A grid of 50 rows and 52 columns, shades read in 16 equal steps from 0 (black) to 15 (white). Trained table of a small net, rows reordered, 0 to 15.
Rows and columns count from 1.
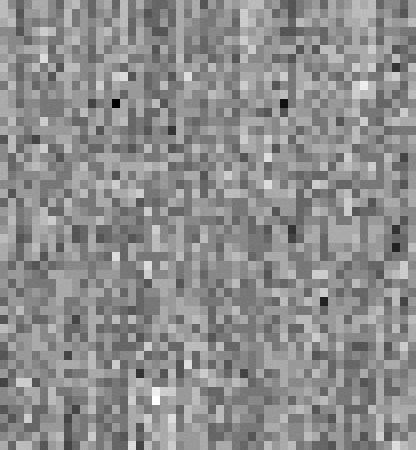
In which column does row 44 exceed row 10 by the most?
20
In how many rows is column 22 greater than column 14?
22
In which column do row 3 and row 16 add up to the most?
31
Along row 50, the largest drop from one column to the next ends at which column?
18
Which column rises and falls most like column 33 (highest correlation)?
14
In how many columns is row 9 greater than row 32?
25
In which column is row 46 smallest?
10
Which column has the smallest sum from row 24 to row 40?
16
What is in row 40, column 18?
11
